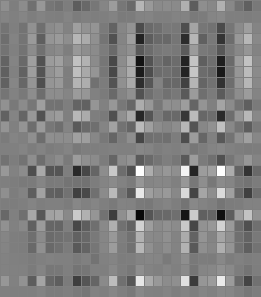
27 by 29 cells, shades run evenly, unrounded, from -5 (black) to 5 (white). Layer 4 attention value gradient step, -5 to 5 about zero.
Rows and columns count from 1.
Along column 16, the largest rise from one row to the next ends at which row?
21
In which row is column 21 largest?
16
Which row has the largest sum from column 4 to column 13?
20
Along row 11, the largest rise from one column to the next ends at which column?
22
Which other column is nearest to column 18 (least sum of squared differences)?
12
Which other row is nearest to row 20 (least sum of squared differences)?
6
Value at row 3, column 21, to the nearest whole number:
-2
